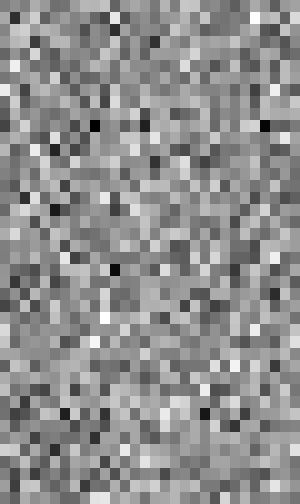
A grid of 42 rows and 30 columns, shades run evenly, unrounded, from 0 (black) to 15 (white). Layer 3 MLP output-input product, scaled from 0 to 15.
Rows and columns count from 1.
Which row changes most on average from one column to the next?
35
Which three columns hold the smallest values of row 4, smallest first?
16, 4, 29
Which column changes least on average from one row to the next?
25
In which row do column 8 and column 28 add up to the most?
41
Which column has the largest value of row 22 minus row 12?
7
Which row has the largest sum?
34
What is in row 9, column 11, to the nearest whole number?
4
